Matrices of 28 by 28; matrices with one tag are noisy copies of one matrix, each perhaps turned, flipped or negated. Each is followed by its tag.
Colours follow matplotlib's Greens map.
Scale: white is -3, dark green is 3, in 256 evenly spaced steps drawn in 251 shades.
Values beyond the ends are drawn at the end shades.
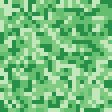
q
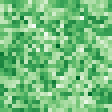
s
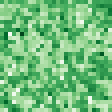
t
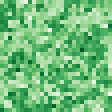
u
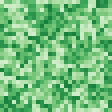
u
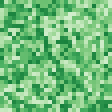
q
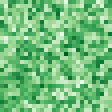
q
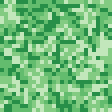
s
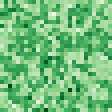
t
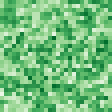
s
